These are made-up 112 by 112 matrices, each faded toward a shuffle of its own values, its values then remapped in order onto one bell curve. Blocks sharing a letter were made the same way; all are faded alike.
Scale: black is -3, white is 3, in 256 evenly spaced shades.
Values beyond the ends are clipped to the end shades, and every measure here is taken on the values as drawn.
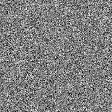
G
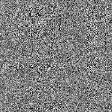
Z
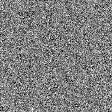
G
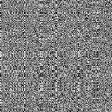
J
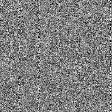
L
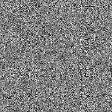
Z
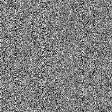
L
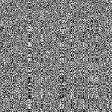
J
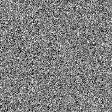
G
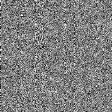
L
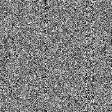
L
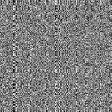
J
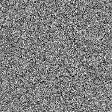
G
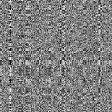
J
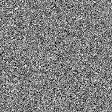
G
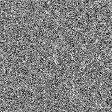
G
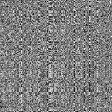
J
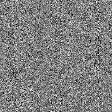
L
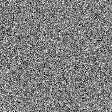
G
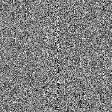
L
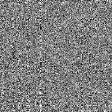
Z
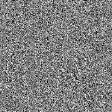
L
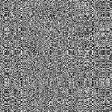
J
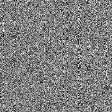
L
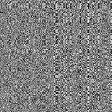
J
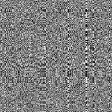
J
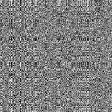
J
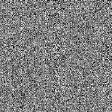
Z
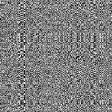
J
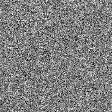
G
